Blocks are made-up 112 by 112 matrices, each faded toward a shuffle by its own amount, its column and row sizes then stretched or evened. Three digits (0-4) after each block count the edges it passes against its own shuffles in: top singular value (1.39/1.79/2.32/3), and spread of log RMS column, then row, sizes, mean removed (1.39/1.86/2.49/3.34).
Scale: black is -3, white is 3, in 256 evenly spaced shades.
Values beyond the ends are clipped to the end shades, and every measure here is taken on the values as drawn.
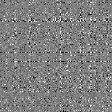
3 3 4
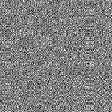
4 0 1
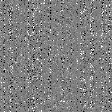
0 4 1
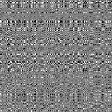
4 3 4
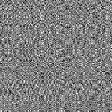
4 0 1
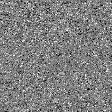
0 0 2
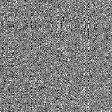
3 3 0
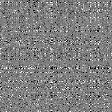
3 2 4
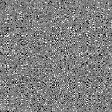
3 2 2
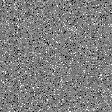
2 1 0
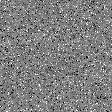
0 0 0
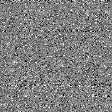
1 1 3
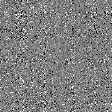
0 3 2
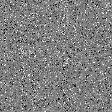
0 2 0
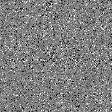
1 1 2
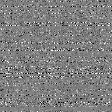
1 0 4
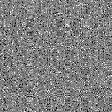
3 0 0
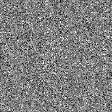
0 2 1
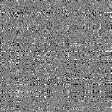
3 3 4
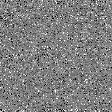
1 1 3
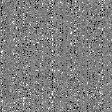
0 4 2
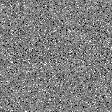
1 0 1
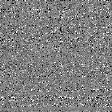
0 2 3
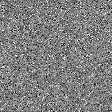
1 0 0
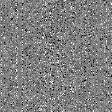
0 4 0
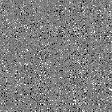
2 3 2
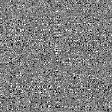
2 2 3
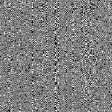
3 4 1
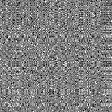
4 1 1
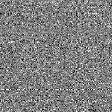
2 1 3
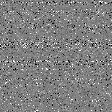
2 0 3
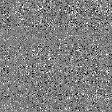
0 3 3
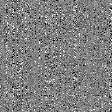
0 4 1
